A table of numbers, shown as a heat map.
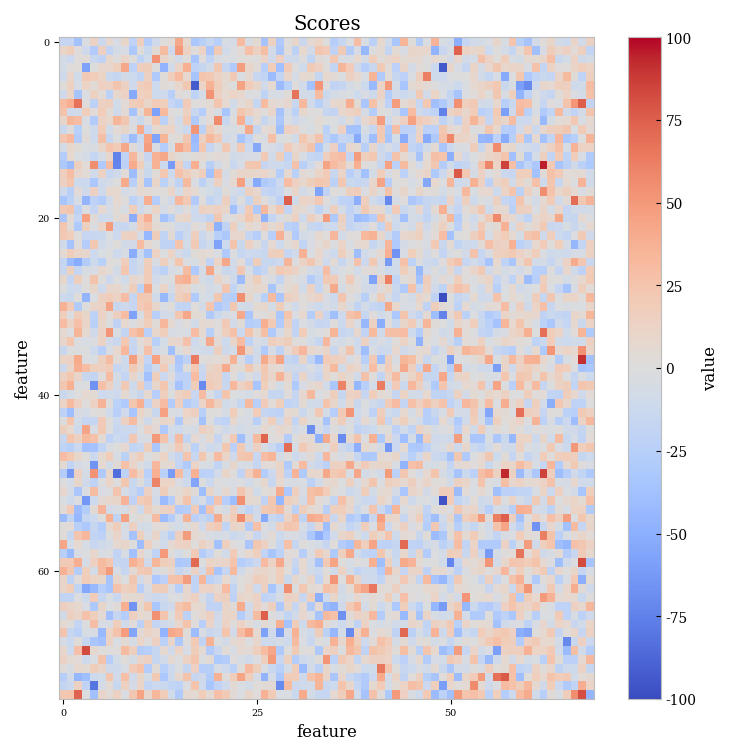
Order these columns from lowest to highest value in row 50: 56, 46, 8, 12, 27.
27, 56, 46, 8, 12
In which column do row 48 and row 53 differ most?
4
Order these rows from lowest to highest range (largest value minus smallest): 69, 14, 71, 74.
71, 74, 69, 14
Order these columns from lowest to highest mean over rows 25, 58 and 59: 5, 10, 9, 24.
24, 9, 5, 10
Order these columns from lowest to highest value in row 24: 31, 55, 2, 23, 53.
23, 55, 2, 53, 31
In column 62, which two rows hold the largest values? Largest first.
14, 49
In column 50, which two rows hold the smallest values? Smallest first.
59, 36
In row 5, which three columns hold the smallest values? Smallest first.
17, 60, 59
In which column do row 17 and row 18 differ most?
42
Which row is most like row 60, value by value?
30
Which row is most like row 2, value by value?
50
